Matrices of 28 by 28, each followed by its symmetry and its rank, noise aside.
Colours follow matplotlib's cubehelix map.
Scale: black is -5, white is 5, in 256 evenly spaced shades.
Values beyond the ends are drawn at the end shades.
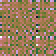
no symmetry, rank two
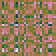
no symmetry, rank two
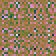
antisymmetric, rank two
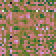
antisymmetric, rank four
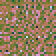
antisymmetric, rank four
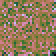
symmetric, rank four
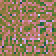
no symmetry, rank four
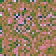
symmetric, rank four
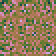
symmetric, rank four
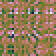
antisymmetric, rank two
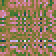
no symmetry, rank two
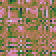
antisymmetric, rank two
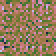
antisymmetric, rank four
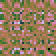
no symmetry, rank three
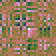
symmetric, rank two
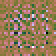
antisymmetric, rank two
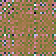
symmetric, rank two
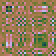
symmetric, rank two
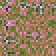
symmetric, rank three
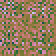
antisymmetric, rank two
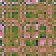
symmetric, rank two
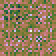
symmetric, rank three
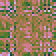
no symmetry, rank two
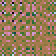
symmetric, rank two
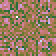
symmetric, rank four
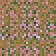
no symmetry, rank two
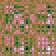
symmetric, rank two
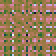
antisymmetric, rank two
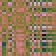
no symmetry, rank two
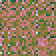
no symmetry, rank four
